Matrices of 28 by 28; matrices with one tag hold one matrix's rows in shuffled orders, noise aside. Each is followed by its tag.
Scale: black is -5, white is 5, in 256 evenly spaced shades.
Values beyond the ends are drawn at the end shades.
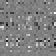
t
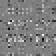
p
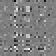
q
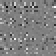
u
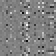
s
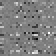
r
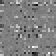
r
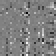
s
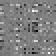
r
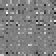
t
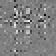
q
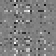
q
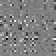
u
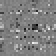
r
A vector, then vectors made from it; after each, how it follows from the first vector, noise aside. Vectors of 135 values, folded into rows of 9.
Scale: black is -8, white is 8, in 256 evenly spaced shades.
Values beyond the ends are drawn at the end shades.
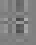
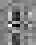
reversed, scaled up.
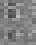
wrapped around.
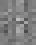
negated.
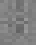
shrunk.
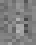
negated.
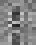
reversed, scaled up.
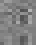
wrapped around.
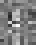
reversed, negated, scaled up.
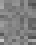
wrapped around.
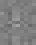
reversed, negated, shrunk.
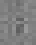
shrunk.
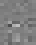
reversed, negated, partly zeroed.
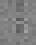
shrunk.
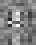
reversed, negated, scaled up.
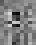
reversed, scaled up.
